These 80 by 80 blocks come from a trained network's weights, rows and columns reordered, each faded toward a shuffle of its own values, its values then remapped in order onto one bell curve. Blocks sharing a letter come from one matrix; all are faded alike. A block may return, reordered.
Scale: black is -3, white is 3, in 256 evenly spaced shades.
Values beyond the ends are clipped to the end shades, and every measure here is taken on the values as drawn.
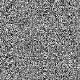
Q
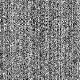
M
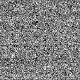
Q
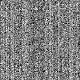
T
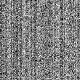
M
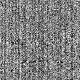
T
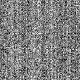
T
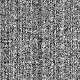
M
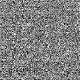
Q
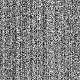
M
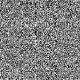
Q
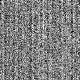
T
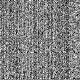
M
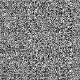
Q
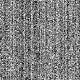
M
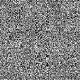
Q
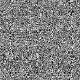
Q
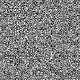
Q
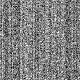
M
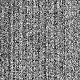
M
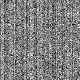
M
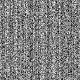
T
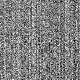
T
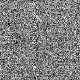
Q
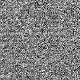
Q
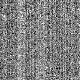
M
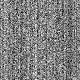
T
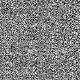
Q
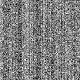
M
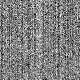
M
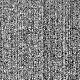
M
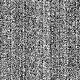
T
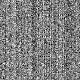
M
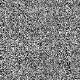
Q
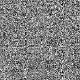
Q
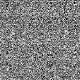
Q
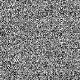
Q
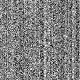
T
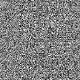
Q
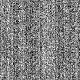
T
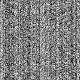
M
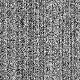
M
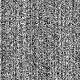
T
